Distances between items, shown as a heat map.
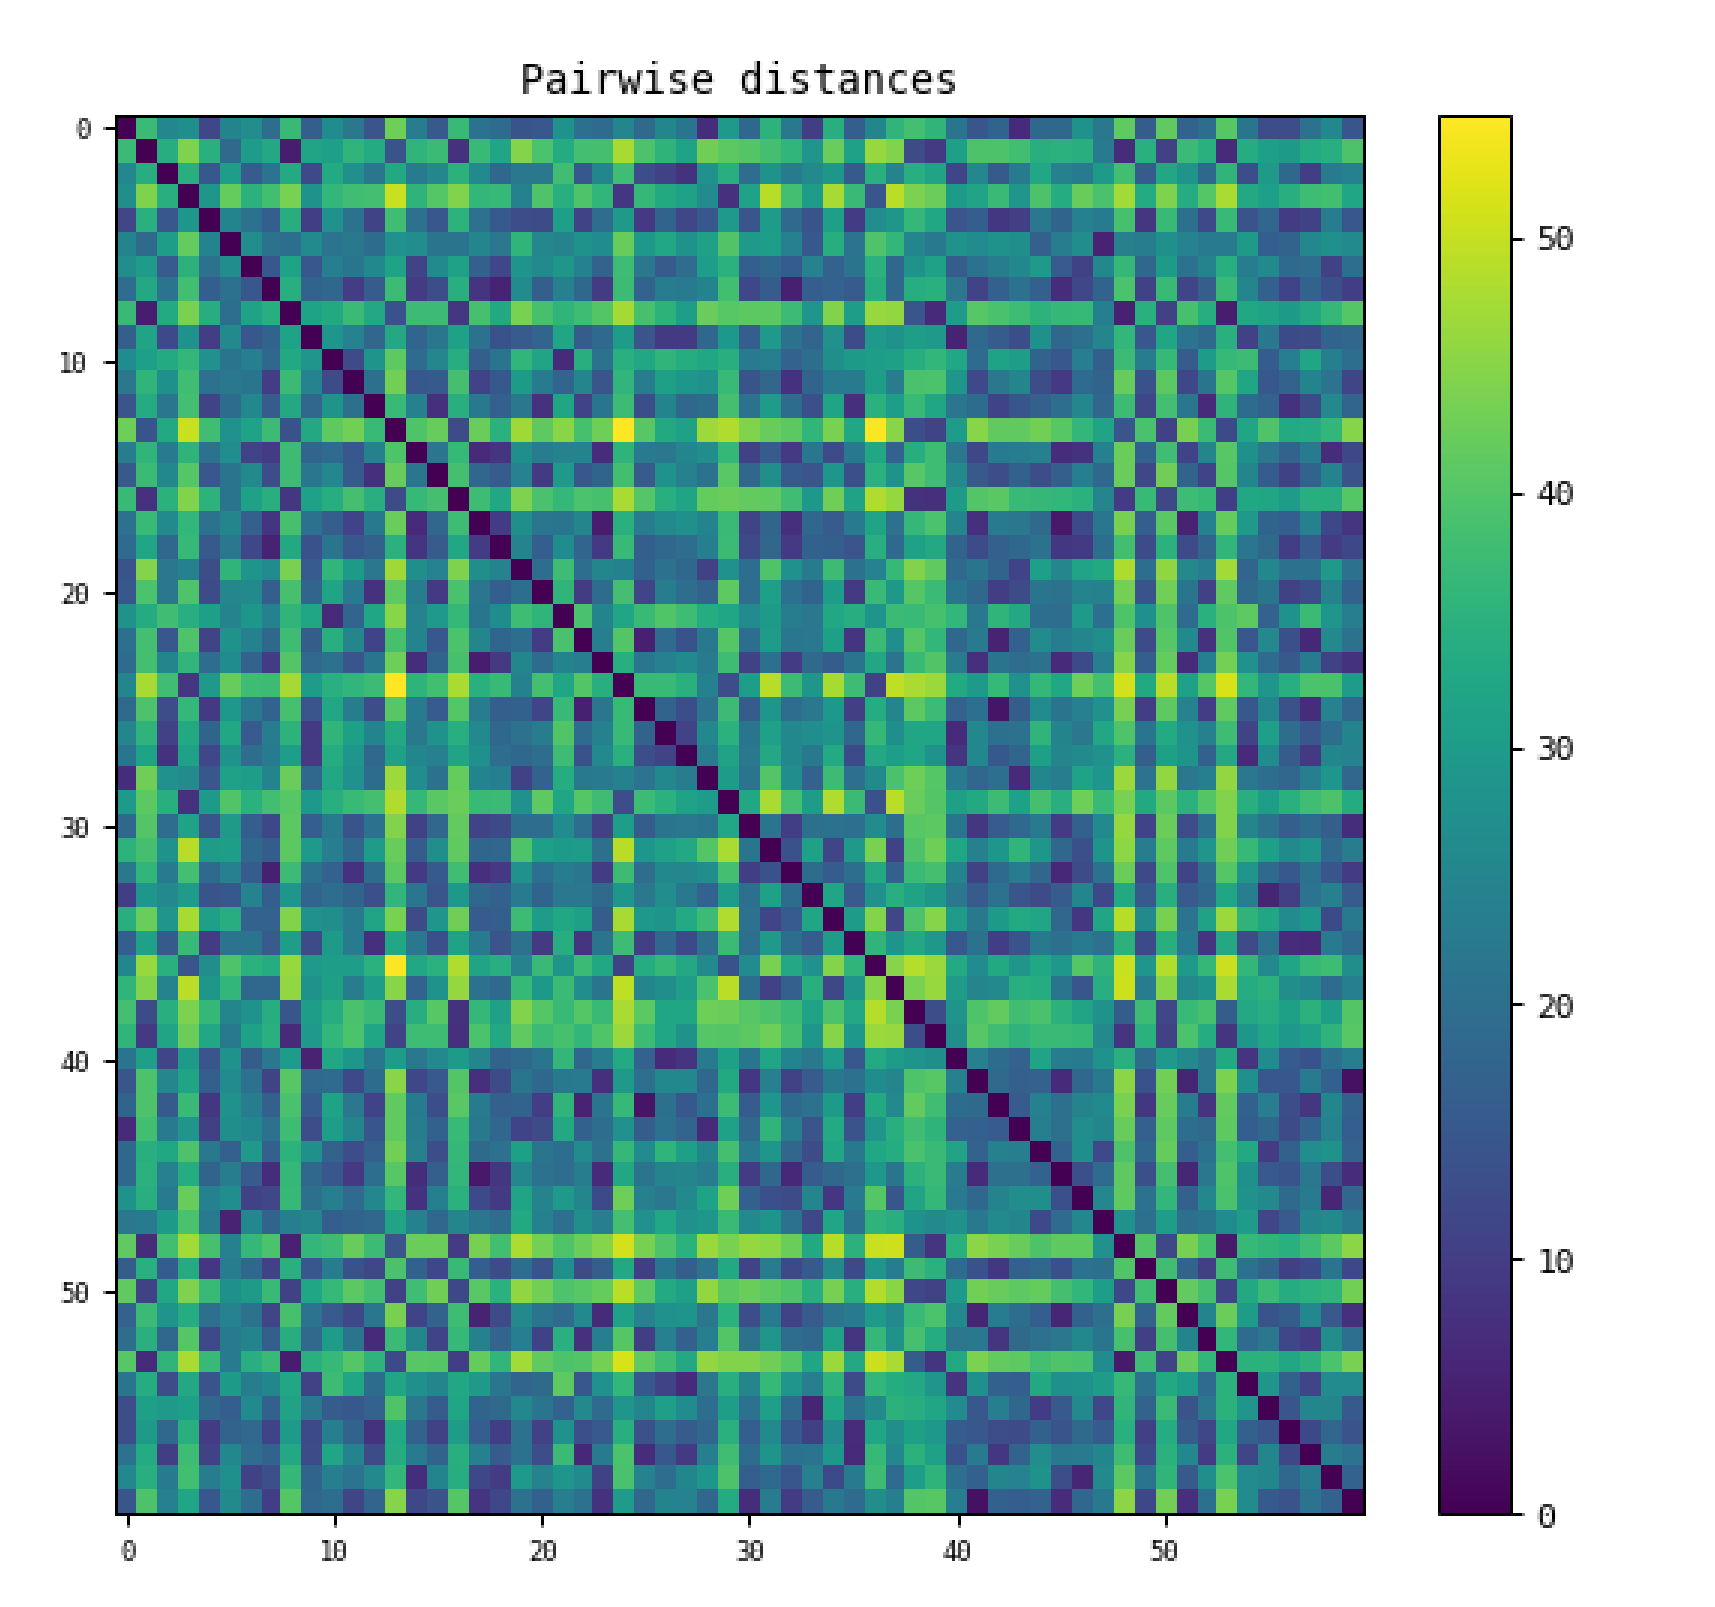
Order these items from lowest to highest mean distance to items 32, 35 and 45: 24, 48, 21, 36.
21, 36, 24, 48
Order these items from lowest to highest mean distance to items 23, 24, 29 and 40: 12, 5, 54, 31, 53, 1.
54, 12, 5, 31, 1, 53
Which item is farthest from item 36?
13
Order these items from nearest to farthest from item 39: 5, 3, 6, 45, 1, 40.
1, 5, 40, 6, 45, 3
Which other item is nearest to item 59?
41
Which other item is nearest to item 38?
16
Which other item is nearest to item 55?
33
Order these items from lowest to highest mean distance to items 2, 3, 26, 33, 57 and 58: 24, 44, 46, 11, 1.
46, 11, 44, 24, 1
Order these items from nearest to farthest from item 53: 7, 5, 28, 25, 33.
5, 33, 7, 25, 28
